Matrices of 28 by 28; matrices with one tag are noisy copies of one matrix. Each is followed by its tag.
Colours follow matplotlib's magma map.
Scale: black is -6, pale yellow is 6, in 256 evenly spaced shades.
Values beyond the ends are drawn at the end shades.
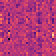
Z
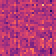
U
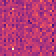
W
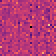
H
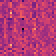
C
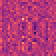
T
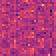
U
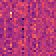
C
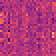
Z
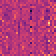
H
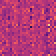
H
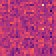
U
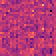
U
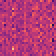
W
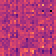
U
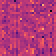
U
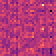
U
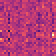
Z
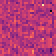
U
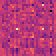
U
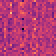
C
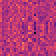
T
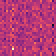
W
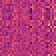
H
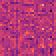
U
